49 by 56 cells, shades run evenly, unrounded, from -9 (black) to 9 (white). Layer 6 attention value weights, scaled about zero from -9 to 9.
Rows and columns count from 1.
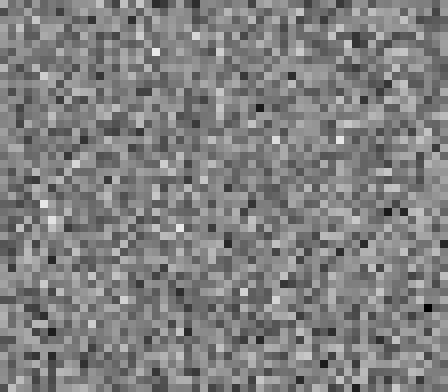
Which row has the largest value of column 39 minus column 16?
45
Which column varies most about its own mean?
7
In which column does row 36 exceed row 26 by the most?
32
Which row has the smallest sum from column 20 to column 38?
49
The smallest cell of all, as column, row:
54, 39
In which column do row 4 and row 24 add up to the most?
43
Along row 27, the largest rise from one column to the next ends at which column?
52
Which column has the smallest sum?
24
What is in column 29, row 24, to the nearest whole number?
-5
